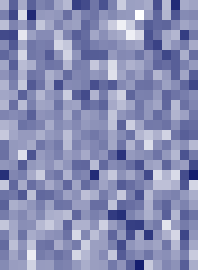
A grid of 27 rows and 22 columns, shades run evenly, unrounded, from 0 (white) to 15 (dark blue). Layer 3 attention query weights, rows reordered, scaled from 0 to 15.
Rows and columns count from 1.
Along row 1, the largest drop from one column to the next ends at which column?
21
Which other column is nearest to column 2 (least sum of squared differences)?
10
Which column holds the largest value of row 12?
4
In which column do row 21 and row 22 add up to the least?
17
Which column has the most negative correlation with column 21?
20
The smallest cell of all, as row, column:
2, 16
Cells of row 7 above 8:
10
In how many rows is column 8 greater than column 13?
13
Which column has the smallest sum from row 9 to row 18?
8
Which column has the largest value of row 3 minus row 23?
19
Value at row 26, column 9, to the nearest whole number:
3
